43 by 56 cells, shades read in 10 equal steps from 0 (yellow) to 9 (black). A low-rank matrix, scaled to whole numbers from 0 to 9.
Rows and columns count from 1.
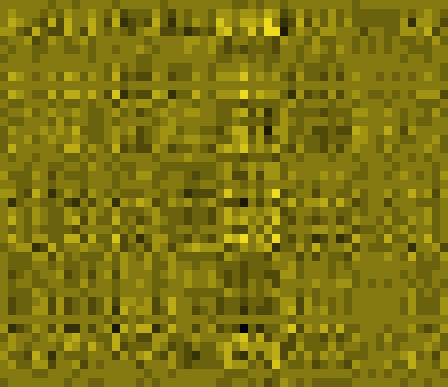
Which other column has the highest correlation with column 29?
35
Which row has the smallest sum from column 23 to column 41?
3
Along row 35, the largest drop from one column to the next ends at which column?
16
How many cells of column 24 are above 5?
8
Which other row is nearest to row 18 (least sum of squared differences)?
6
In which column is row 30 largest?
31
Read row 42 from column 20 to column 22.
4 4 5
